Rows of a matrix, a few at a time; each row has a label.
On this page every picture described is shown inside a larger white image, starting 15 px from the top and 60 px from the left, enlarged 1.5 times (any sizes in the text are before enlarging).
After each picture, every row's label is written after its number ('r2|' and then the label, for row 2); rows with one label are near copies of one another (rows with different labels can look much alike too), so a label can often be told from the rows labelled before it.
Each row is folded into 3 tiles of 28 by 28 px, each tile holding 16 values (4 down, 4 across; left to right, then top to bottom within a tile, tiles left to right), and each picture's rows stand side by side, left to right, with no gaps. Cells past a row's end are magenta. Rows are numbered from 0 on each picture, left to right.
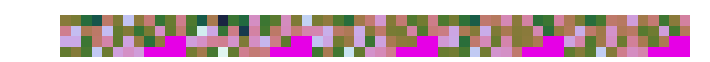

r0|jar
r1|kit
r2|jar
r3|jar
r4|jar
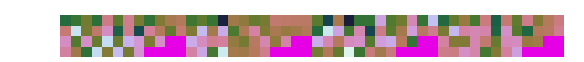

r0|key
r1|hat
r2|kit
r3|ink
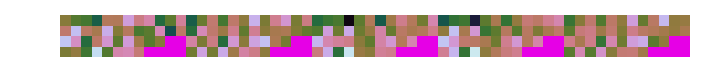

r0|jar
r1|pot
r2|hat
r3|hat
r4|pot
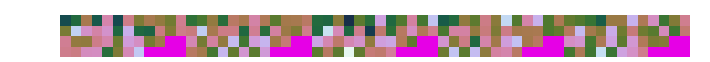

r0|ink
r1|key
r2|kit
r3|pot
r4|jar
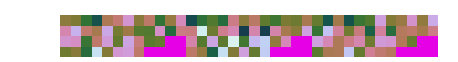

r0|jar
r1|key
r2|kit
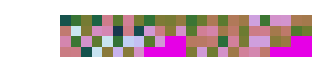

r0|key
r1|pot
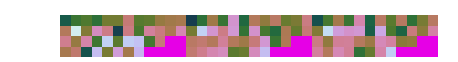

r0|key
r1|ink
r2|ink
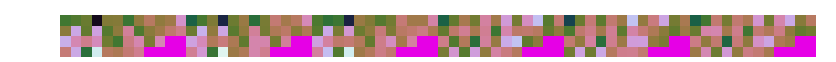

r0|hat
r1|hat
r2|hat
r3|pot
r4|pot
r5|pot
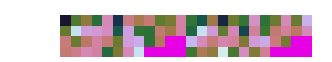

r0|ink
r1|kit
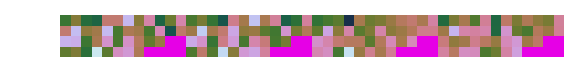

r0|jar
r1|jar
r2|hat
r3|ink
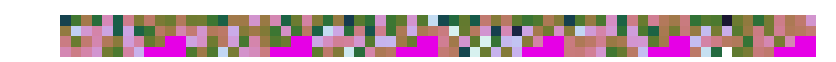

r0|ink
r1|jar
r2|kit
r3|key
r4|ink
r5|hat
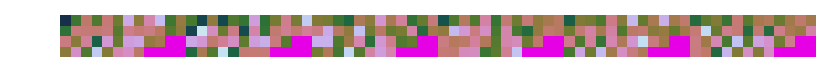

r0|pot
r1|kit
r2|jar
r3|ink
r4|pot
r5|key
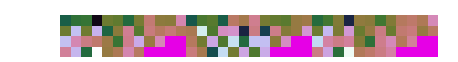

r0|hat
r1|key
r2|hat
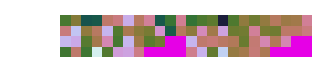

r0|jar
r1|hat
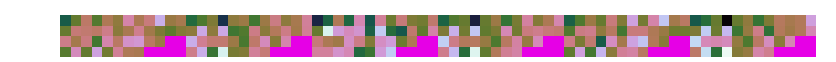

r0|pot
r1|hat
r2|ink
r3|hat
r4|pot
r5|hat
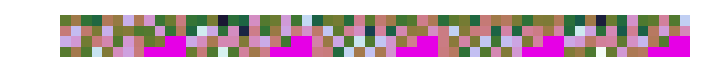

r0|jar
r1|kit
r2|key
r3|key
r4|kit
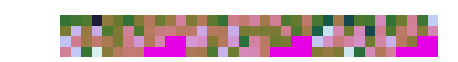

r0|hat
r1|jar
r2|kit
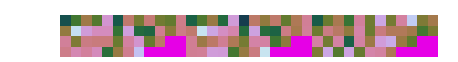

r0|ink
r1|ink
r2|pot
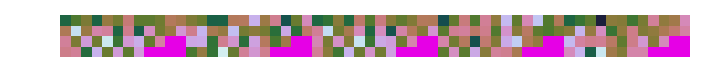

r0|key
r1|jar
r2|key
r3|pot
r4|hat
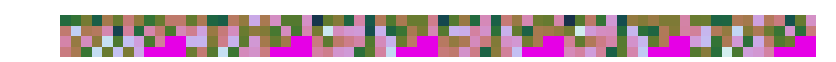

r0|key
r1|jar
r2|ink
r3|ink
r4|ink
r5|jar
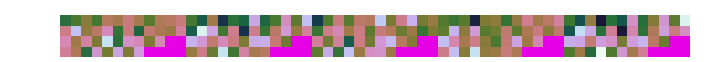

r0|key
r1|kit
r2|pot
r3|hat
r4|kit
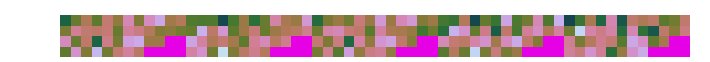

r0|pot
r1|hat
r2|pot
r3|kit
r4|ink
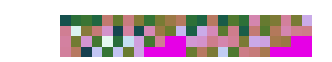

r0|key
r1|kit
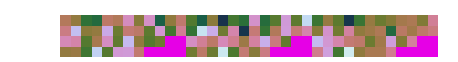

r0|jar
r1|kit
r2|hat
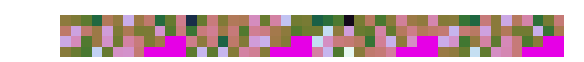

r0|jar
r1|pot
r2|hat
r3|jar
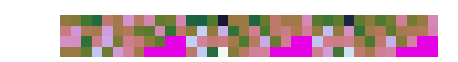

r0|jar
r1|hat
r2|hat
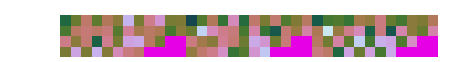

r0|pot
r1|ink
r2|key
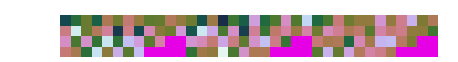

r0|key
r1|kit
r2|pot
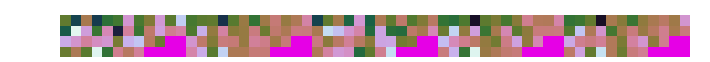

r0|kit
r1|hat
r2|ink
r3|hat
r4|hat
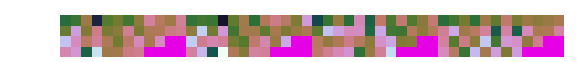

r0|hat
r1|hat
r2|ink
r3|key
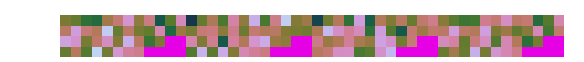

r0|jar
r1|pot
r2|ink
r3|jar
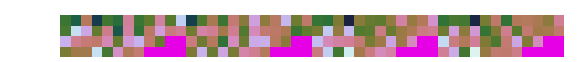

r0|kit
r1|pot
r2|hat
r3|hat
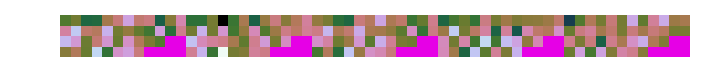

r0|jar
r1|hat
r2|jar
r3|key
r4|pot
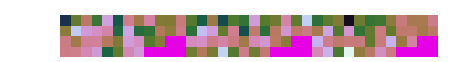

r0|ink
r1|kit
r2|hat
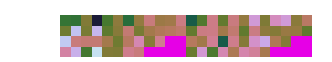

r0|hat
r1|pot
